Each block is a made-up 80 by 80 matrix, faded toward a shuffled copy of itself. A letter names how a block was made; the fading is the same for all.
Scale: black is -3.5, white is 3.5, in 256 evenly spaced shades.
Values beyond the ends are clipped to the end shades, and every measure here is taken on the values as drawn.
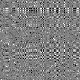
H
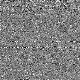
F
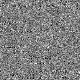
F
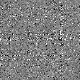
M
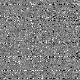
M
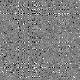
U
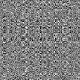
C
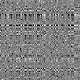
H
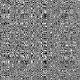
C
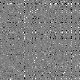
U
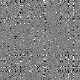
U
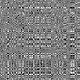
H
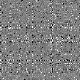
U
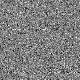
F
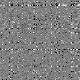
U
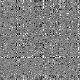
U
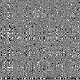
U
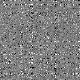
M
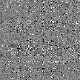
M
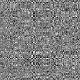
C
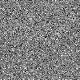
F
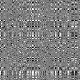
H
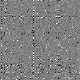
U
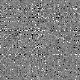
M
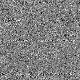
F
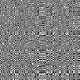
H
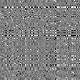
H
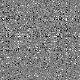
M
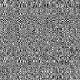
C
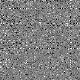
M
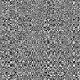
C
